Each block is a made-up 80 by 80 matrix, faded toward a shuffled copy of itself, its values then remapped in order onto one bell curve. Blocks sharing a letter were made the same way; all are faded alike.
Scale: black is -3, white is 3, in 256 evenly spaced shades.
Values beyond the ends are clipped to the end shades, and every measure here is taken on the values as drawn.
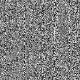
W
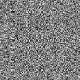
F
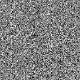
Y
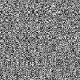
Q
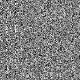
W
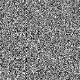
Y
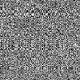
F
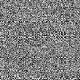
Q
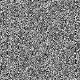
W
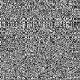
Q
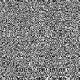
F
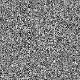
Y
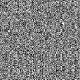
F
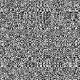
Q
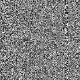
W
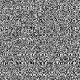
Q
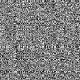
Q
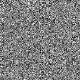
Y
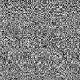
F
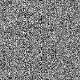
W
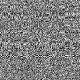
Q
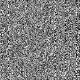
W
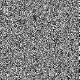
W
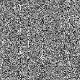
Y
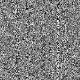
W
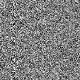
W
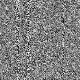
W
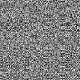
F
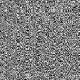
F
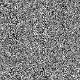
Y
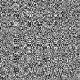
F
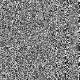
Y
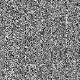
W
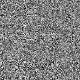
Y
